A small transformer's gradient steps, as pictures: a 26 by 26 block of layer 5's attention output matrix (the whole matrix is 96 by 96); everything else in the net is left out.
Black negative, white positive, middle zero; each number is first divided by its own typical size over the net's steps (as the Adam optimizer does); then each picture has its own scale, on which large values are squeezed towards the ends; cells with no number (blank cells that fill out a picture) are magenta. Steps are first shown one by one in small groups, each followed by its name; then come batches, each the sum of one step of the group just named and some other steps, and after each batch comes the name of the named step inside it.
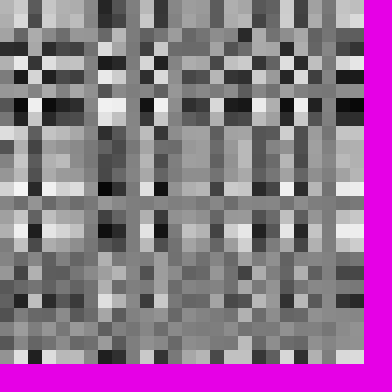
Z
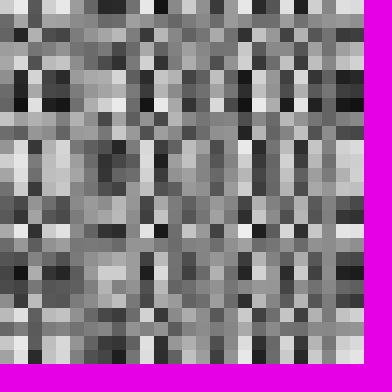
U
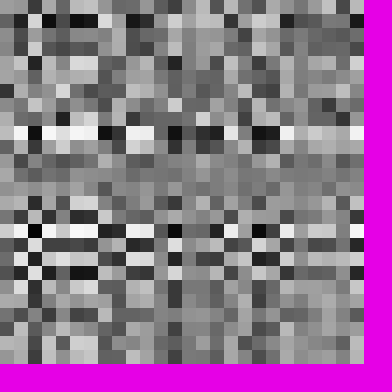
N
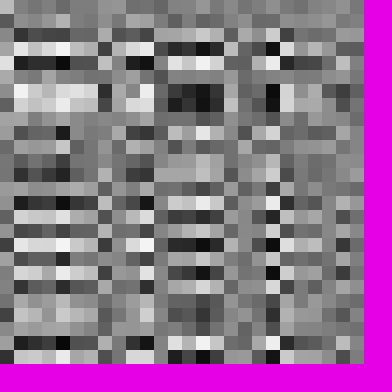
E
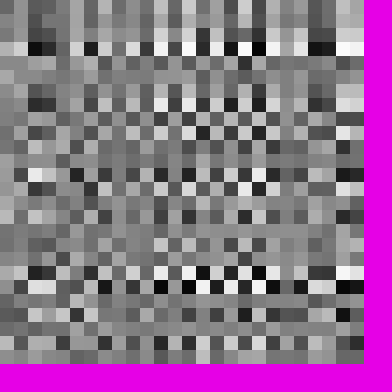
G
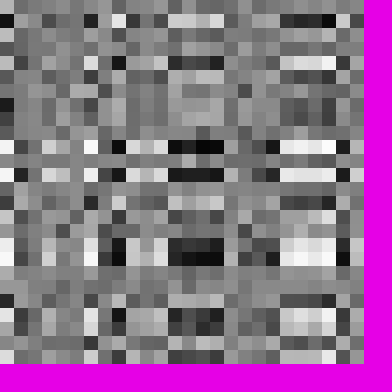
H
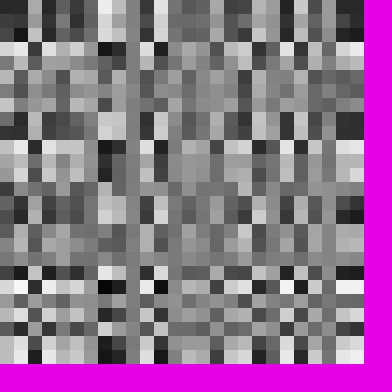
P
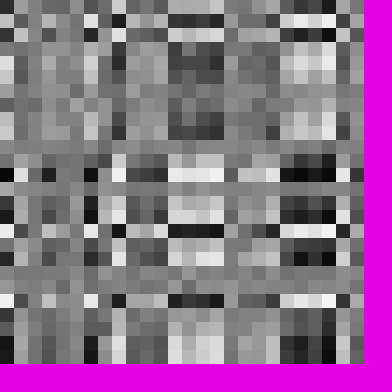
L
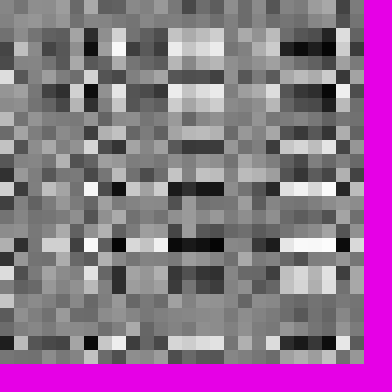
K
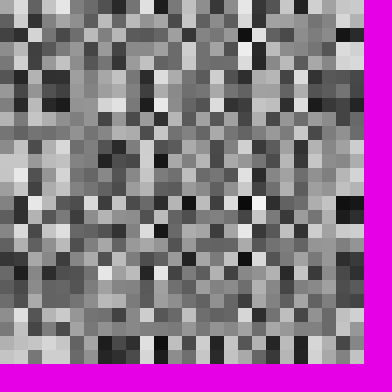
U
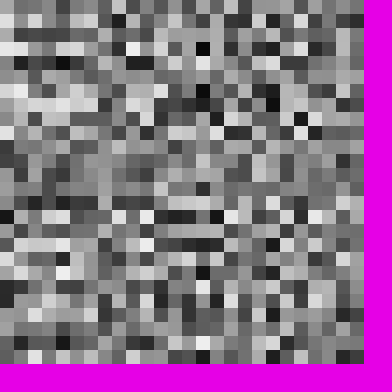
E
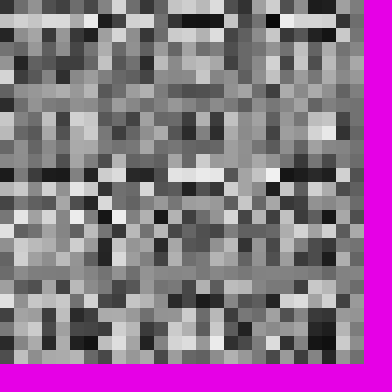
L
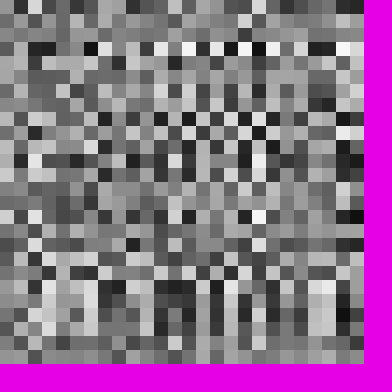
G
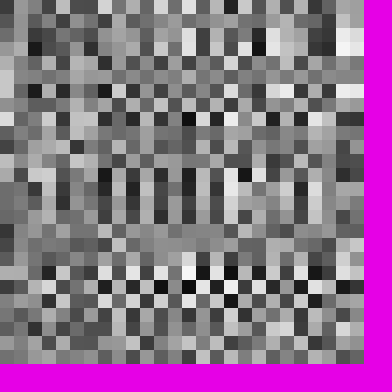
G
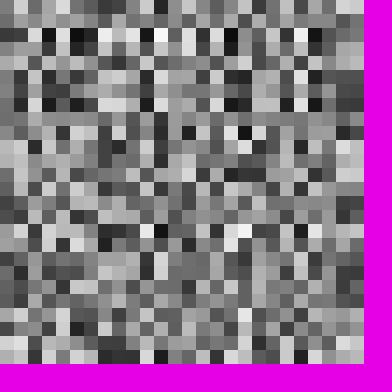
U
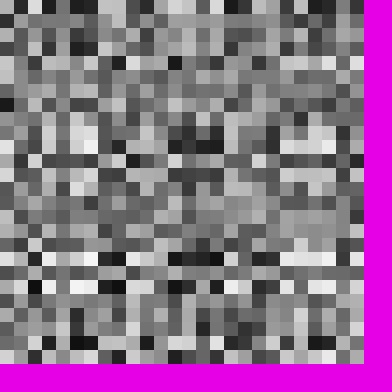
H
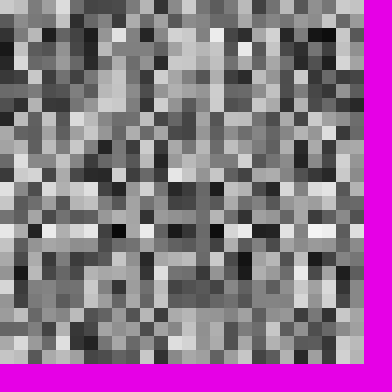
U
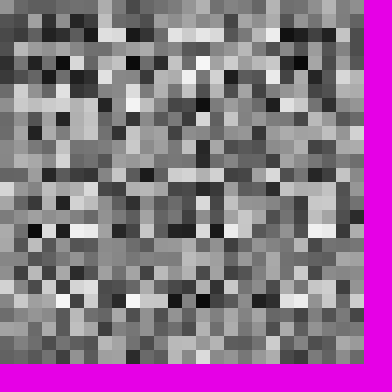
N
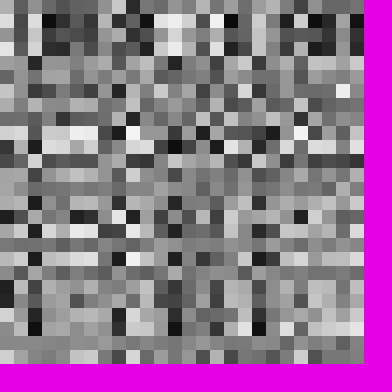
N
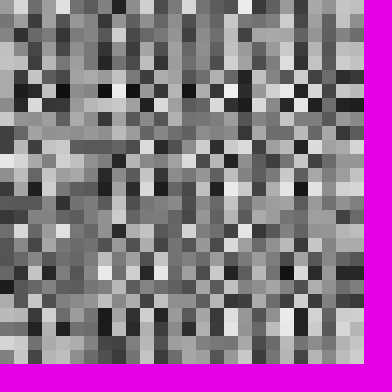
U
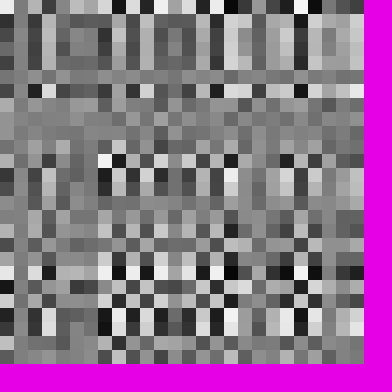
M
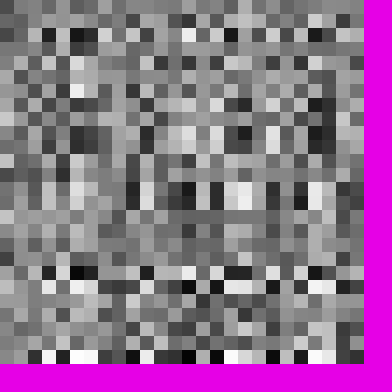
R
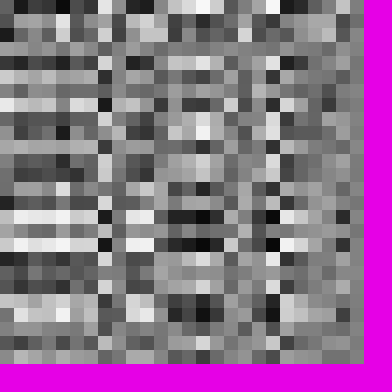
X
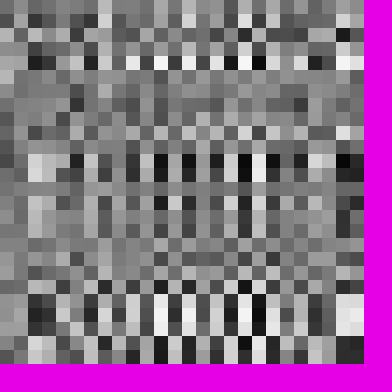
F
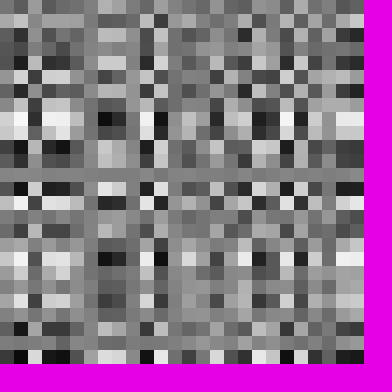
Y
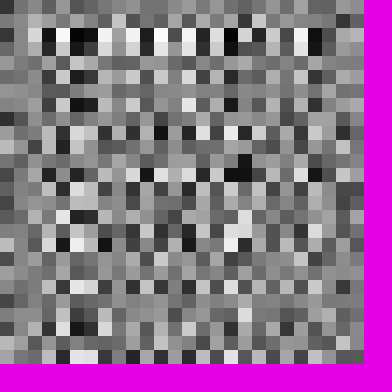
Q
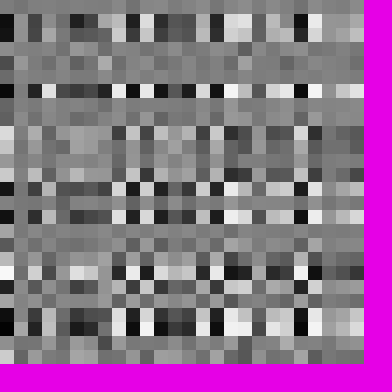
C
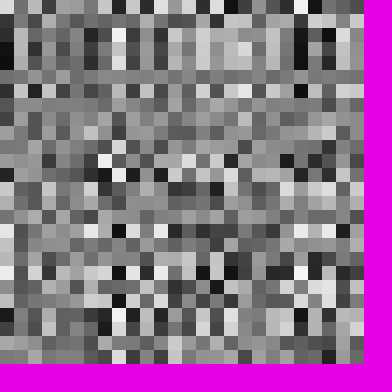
M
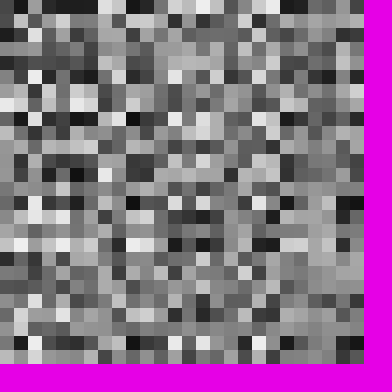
X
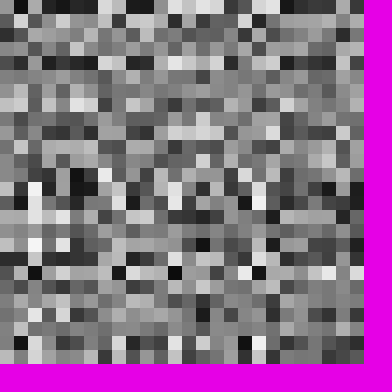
X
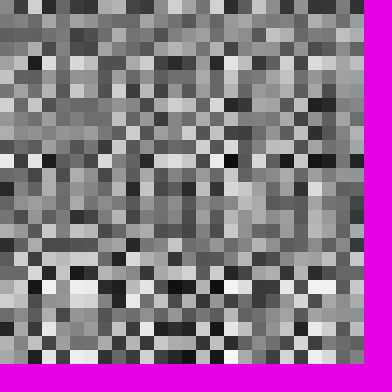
R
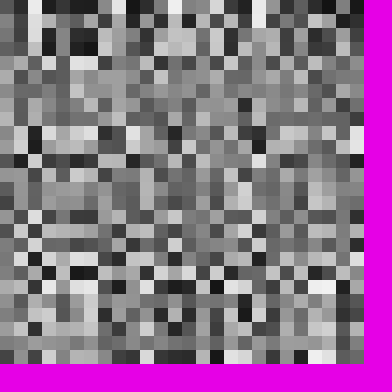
R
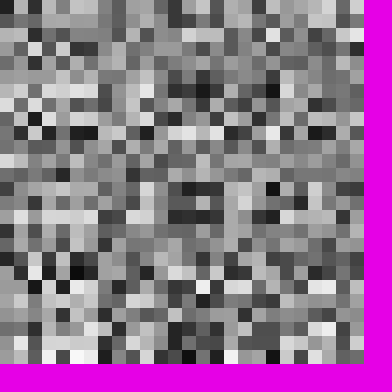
R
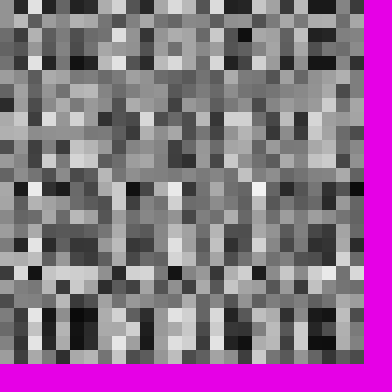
Y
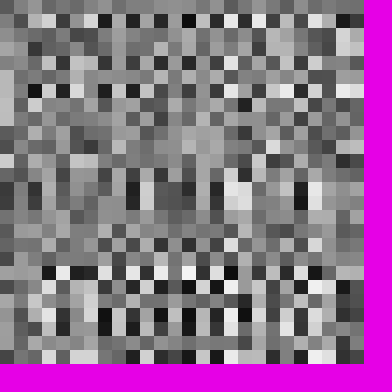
R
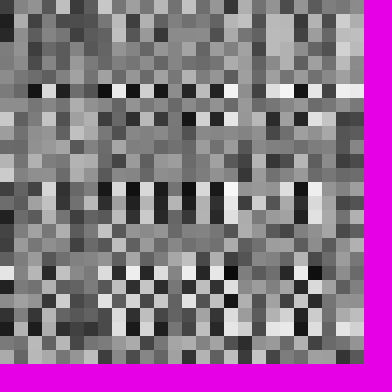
C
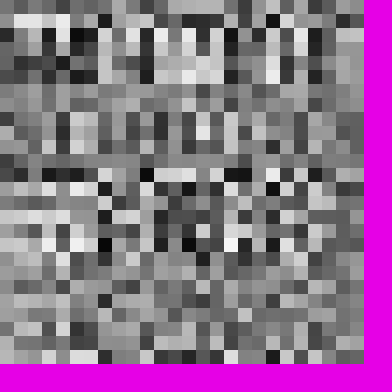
Q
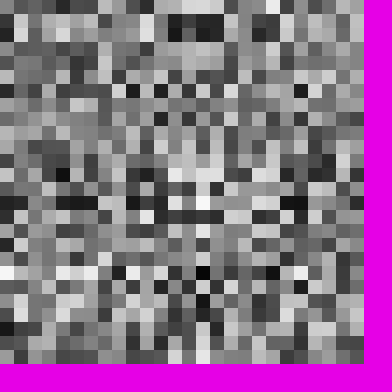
C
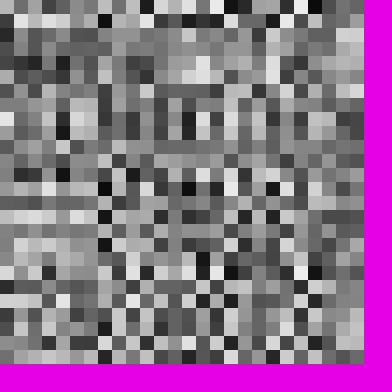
M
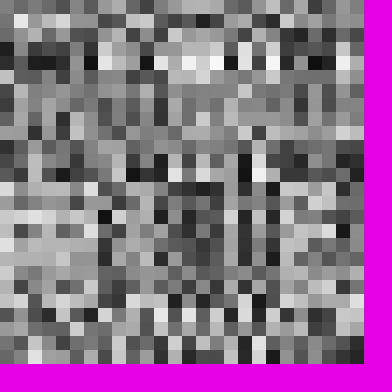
F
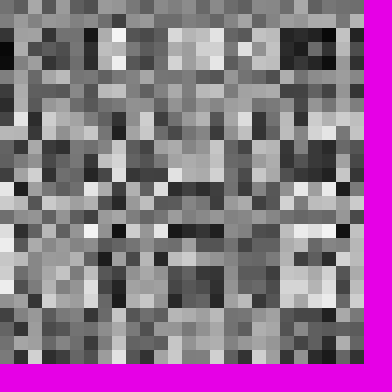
Y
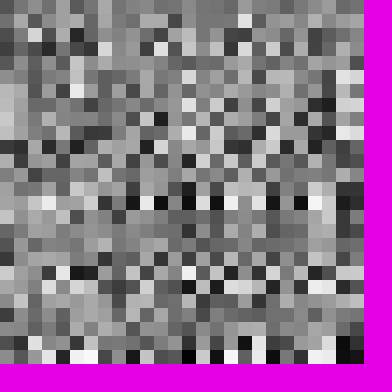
R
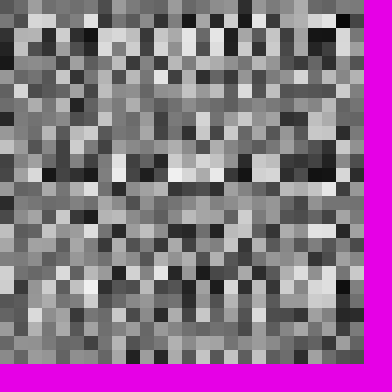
Q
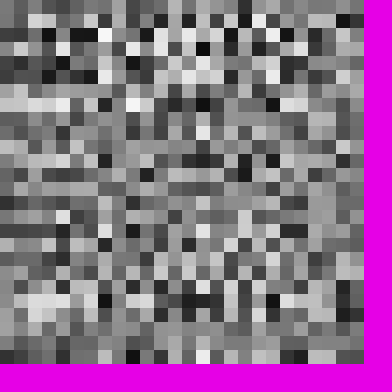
Q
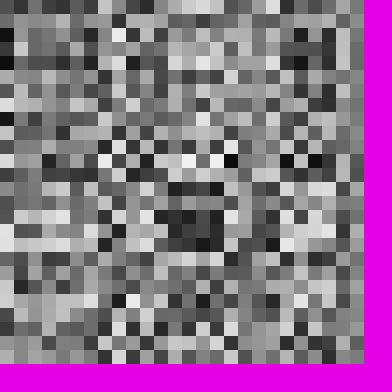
X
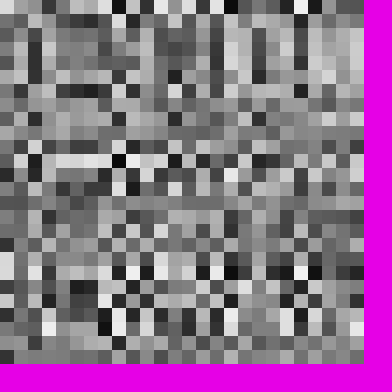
M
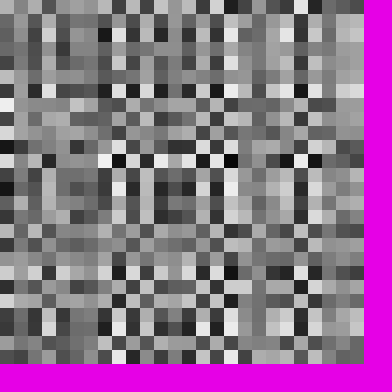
M
